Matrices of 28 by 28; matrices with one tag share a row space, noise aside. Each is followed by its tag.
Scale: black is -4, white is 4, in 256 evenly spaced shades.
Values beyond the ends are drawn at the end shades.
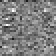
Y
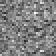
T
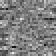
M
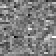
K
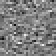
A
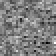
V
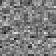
K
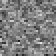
T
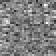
K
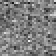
K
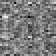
K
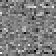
T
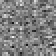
Y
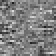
M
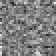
T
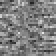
M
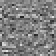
Y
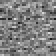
A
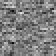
Y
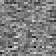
A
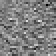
V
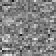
Y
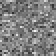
Y
